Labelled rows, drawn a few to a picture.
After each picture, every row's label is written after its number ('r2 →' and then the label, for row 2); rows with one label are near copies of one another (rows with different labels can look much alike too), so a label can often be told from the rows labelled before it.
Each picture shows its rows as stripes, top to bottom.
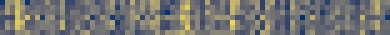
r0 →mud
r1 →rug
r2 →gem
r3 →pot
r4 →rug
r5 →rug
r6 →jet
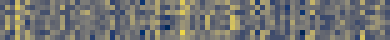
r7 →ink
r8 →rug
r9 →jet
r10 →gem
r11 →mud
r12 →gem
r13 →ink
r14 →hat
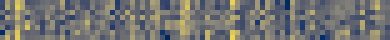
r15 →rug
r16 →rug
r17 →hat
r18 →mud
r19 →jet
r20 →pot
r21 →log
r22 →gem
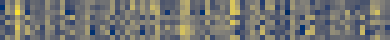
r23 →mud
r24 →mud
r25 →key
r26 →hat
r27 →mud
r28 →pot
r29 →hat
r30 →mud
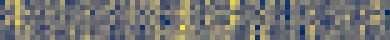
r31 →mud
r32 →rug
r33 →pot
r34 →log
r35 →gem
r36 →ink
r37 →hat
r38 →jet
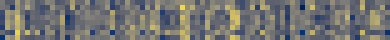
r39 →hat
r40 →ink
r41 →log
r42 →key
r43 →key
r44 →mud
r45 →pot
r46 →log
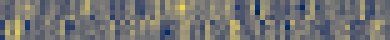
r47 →jet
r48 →jet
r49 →jet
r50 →hat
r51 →mud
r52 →key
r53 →gem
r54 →log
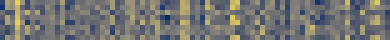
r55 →key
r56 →log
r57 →pot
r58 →gem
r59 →key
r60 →pot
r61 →hat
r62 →key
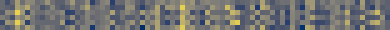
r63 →hat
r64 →jet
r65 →key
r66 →ink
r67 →key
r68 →hat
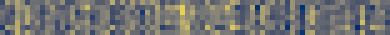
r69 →mud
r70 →jet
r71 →ink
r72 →hat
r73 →pot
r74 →log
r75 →hat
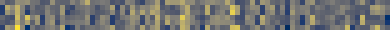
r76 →jet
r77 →mud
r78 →mud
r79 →pot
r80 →pot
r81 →key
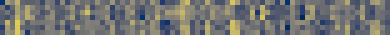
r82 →log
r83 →hat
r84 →jet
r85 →hat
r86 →gem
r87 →log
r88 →key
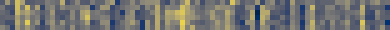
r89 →rug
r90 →pot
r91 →jet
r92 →jet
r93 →pot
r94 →ink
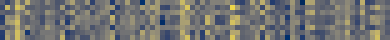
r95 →hat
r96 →rug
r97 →hat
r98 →log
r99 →log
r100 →hat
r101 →key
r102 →rug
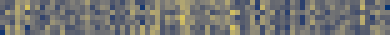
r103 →jet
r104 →pot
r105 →mud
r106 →jet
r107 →ink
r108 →mud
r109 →mud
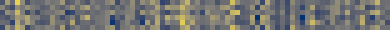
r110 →rug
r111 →jet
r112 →key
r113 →jet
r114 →ink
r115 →rug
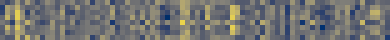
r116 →hat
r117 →log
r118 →key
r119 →gem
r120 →ink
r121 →gem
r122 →rug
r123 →pot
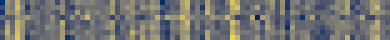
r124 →log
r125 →key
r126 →log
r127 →jet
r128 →rug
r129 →rug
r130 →gem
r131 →key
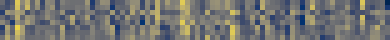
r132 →pot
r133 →pot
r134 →mud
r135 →hat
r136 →ink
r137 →rug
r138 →rug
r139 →gem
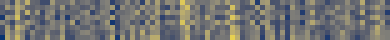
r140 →ink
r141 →rug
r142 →pot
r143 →log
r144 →ink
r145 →rug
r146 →mud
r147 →mud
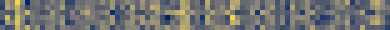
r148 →key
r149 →mud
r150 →jet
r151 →gem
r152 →key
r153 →pot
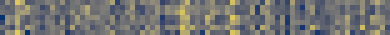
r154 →rug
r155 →jet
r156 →jet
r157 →log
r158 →log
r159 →ink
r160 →key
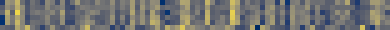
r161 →log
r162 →mud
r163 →gem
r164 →mud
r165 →mud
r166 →jet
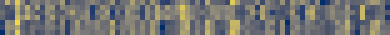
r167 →gem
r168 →pot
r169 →hat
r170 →pot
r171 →log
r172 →log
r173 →log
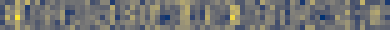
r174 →pot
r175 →mud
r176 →key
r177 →gem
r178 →log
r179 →hat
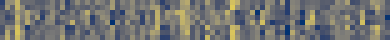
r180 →log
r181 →rug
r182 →jet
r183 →pot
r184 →hat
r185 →key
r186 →rug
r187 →gem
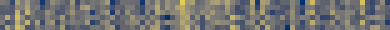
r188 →ink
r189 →jet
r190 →hat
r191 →gem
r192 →pot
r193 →rug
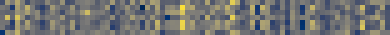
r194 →mud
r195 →ink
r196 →jet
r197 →gem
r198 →ink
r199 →ink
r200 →log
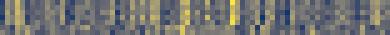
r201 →mud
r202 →mud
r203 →rug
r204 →mud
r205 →rug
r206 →jet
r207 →ink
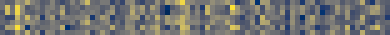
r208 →jet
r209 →gem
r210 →gem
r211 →pot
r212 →jet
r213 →key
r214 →pot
